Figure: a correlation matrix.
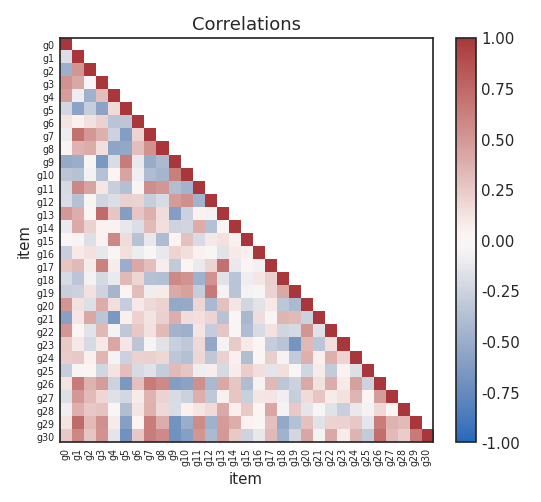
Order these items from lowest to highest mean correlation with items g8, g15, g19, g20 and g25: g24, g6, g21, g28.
g24, g21, g6, g28
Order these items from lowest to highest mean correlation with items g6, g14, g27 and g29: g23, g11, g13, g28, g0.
g0, g23, g28, g13, g11
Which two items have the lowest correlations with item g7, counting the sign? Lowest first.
g5, g9
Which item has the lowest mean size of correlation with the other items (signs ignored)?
g16
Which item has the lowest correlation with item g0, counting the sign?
g21
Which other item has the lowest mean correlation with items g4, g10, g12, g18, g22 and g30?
g11
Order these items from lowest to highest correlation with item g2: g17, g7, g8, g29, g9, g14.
g9, g17, g14, g29, g8, g7
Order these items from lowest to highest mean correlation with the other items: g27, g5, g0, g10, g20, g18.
g5, g10, g18, g0, g20, g27
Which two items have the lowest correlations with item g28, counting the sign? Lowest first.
g5, g23
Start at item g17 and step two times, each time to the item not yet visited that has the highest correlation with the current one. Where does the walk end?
g3
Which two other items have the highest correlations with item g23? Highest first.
g4, g20
